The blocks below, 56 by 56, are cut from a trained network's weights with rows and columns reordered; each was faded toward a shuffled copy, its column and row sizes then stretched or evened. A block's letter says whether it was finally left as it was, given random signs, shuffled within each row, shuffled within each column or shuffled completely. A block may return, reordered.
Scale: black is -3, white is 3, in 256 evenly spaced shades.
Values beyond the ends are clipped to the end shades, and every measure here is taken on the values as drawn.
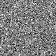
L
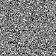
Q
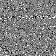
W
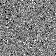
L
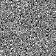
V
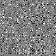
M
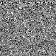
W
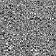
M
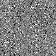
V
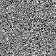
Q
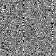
V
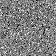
L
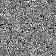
W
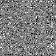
Q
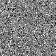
V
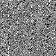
V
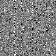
V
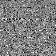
W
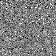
W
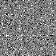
Q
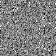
V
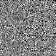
Q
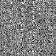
M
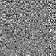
M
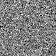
L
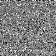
W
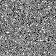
L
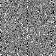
V
